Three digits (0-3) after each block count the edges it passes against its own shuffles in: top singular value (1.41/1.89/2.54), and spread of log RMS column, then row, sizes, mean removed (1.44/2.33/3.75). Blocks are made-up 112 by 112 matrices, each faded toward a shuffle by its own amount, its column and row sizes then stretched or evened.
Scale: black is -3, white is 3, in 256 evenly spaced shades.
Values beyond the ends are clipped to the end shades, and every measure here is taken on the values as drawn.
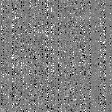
0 3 1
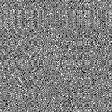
3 0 0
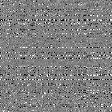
3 1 3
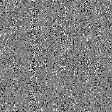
0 2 1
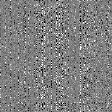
0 3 1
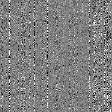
2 3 0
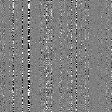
3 3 0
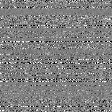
1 0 3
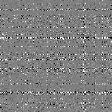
3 2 3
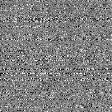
1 0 3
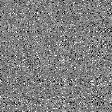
1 1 2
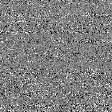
0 0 2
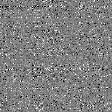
1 1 2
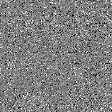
0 1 2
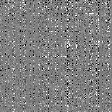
1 3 2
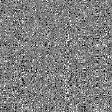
2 2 1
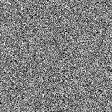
1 0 0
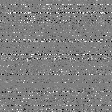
2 0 3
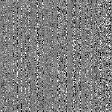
1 3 0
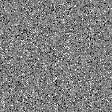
0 1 0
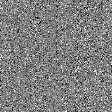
0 2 0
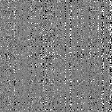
1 3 2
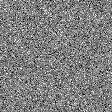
1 0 0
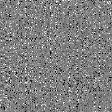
2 2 1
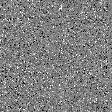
0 1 0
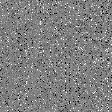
0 2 0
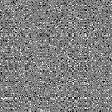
3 1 1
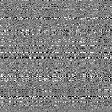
3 0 3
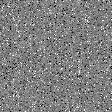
0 1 0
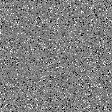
1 1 1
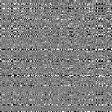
3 2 3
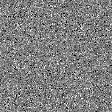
0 1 1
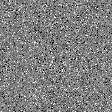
0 1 1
